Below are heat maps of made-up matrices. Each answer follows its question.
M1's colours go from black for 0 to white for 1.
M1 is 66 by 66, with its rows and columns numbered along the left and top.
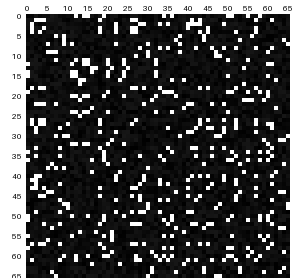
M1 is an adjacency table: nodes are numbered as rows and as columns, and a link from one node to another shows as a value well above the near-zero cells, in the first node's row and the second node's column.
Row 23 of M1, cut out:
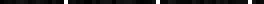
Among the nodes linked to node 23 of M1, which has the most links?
node 16
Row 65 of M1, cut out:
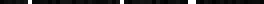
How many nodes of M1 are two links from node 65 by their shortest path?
6
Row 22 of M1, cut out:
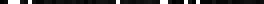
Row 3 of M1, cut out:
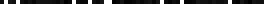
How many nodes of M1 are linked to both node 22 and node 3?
2
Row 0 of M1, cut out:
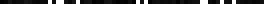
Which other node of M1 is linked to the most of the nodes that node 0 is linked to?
node 60
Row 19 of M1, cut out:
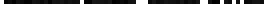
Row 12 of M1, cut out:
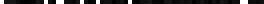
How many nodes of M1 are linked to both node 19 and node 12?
3
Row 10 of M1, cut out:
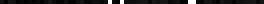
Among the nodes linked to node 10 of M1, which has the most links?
node 27
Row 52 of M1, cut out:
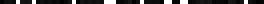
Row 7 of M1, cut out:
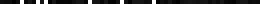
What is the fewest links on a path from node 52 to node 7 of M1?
3
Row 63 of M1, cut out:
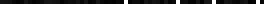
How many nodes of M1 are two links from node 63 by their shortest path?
5
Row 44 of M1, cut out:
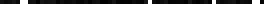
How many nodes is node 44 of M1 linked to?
6
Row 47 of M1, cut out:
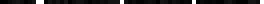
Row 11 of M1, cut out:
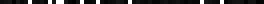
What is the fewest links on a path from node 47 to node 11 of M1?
3
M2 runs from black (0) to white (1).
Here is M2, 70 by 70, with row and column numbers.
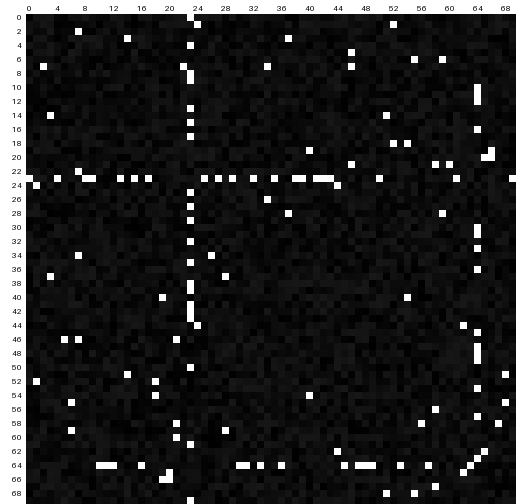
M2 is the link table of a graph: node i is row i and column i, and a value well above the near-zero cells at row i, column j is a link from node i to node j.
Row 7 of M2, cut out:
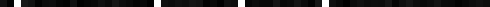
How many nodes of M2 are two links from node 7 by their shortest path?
3
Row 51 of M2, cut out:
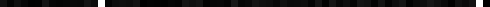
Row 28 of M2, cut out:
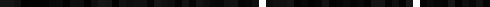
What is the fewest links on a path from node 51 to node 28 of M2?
4
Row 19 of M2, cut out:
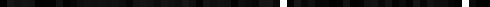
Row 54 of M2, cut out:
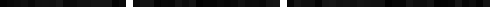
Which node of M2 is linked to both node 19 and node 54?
node 40
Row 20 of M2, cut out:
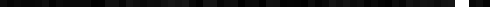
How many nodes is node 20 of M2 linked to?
2
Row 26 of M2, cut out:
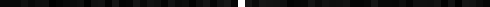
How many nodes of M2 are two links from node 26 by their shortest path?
1
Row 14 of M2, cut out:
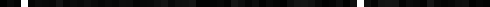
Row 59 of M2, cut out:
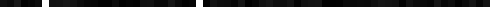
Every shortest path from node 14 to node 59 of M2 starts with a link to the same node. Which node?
node 3
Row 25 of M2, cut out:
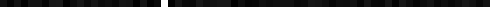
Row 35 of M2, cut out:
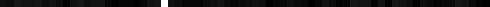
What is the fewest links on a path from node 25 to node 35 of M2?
2
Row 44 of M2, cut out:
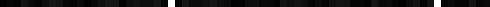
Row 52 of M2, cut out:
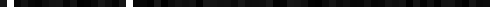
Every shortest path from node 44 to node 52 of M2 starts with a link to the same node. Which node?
node 24
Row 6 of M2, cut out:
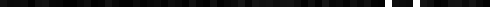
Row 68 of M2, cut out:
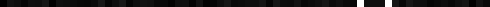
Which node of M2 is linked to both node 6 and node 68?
node 55
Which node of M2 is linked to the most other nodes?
node 23
